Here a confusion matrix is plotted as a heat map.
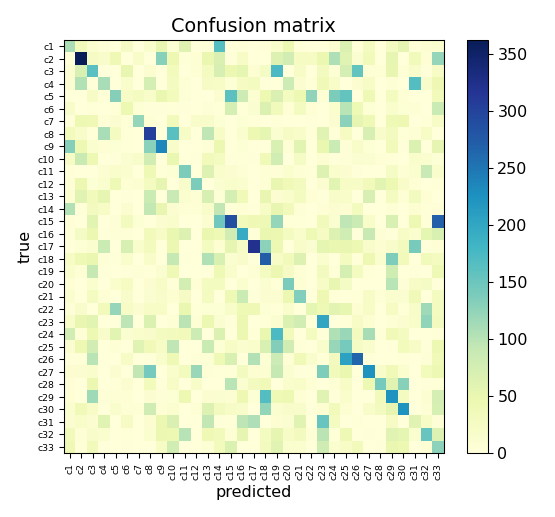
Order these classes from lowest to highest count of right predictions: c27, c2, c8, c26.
c27, c26, c8, c2
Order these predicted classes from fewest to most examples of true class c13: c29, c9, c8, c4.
c9, c29, c4, c8
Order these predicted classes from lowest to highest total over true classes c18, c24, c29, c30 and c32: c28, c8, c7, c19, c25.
c7, c28, c8, c25, c19
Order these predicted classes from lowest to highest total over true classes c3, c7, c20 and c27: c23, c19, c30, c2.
c30, c2, c23, c19
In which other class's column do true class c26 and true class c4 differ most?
c25
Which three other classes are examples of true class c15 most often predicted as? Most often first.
c33, c14, c19
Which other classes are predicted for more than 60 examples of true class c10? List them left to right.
c2, c8, c19
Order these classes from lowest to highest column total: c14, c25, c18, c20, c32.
c32, c20, c14, c18, c25
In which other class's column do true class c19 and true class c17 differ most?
c31
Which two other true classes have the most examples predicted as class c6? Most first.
c23, c17
